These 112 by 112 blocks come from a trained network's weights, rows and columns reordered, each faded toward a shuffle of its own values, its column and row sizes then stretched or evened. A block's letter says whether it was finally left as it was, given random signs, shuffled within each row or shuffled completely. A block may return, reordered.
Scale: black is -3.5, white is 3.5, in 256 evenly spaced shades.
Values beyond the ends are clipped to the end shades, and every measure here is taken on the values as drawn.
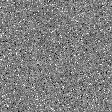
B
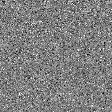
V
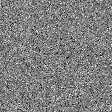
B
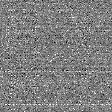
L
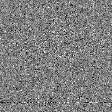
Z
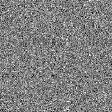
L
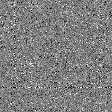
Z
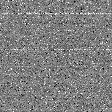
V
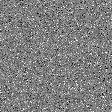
B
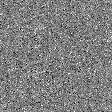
B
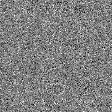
Z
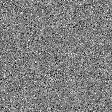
V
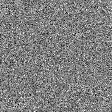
V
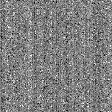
L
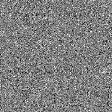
L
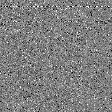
Z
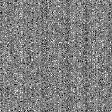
L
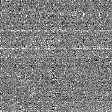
L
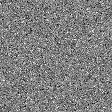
B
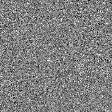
Z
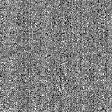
L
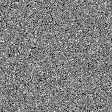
B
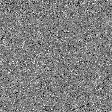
V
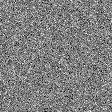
B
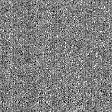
L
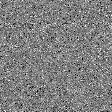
V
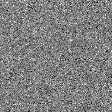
Z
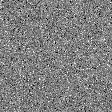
B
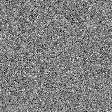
V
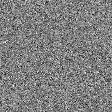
V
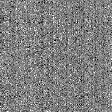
L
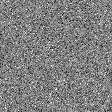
B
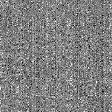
L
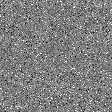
B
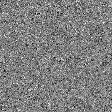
V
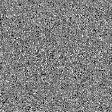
Z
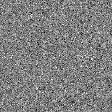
L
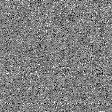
Z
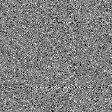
Z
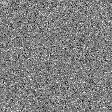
V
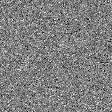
V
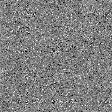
Z
